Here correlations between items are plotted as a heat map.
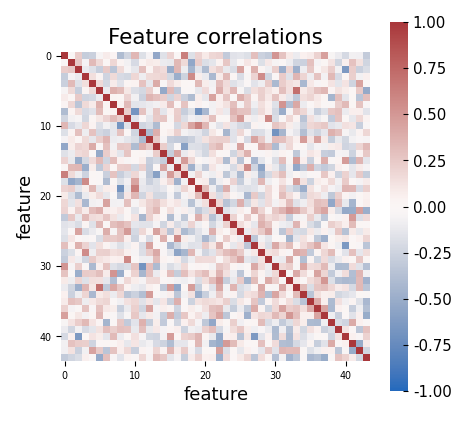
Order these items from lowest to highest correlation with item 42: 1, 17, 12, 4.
12, 1, 17, 4
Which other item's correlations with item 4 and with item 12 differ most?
34
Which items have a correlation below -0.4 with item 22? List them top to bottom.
40, 41, 43
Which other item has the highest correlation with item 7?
31
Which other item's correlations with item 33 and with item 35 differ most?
16
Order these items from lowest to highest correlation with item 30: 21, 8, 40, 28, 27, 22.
40, 8, 21, 28, 22, 27
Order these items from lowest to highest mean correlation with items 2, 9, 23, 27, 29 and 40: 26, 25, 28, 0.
0, 26, 28, 25
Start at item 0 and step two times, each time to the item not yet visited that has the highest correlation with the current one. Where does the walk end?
15
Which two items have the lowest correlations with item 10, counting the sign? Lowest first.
8, 13
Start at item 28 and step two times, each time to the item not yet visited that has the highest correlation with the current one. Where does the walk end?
18
